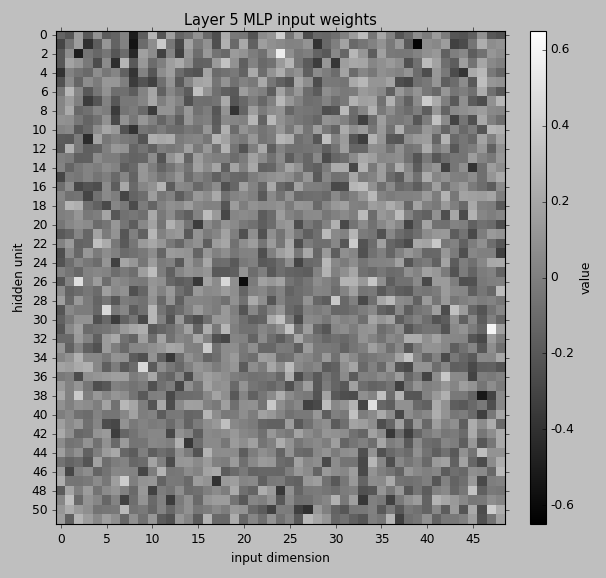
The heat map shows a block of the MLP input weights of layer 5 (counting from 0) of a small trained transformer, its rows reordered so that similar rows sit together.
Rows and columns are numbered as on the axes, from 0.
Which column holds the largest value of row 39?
34
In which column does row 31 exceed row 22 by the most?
47
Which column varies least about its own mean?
21
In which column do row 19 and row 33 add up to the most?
16
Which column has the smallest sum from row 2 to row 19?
8
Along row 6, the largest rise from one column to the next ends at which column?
15
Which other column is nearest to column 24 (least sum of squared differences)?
35
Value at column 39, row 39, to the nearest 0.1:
-0.1
